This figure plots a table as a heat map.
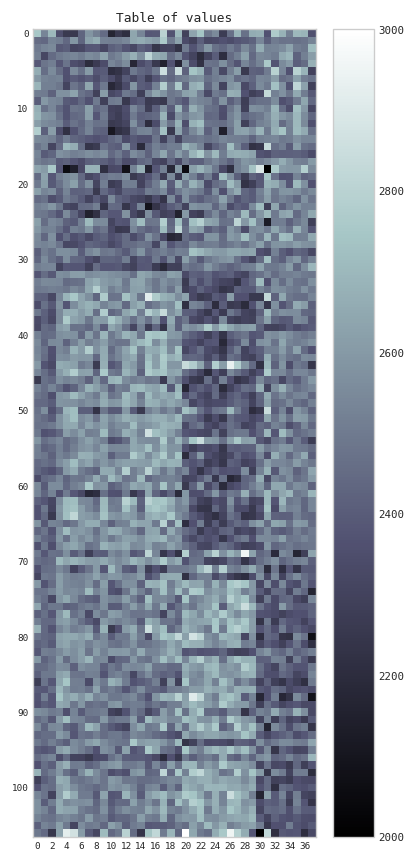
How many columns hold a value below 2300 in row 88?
4
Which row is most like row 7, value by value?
5
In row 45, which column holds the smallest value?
23
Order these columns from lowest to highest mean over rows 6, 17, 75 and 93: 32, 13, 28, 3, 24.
13, 32, 3, 24, 28
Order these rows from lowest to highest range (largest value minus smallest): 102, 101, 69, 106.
102, 101, 69, 106
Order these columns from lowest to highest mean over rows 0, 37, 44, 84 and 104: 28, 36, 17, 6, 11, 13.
11, 36, 6, 28, 13, 17
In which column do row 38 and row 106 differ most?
26
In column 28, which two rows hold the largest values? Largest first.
69, 76
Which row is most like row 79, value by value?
73
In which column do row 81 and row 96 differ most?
37
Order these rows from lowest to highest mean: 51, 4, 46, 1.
4, 46, 1, 51
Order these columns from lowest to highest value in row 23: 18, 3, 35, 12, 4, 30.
12, 4, 18, 3, 35, 30
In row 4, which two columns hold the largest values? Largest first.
31, 37
